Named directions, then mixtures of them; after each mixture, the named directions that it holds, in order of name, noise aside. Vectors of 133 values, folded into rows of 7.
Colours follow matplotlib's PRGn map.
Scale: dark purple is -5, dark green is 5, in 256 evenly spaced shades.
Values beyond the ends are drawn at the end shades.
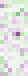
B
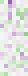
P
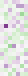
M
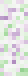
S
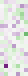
B, M, P.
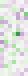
B, S.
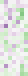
M, P, S.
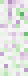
M, P.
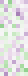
B, P, S.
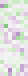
B.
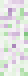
M, P, S.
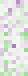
M, P, S.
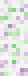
S.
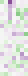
P.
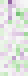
P.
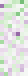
B.
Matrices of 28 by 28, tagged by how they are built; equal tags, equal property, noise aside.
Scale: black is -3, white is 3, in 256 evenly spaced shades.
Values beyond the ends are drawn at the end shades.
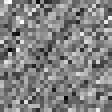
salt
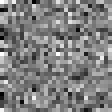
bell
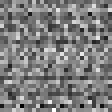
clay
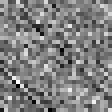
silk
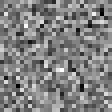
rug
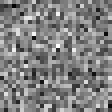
rug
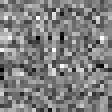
bell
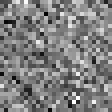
silk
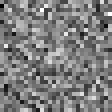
rug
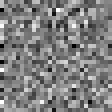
bell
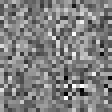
bell
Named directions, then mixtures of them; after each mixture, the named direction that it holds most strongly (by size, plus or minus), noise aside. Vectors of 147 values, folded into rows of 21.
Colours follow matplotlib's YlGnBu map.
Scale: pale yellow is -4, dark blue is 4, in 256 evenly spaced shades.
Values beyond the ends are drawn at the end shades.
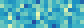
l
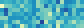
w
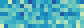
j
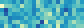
w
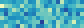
w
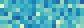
w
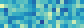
w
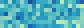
j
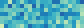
j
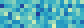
l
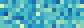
w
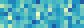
l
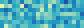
j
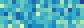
l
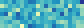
l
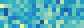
w
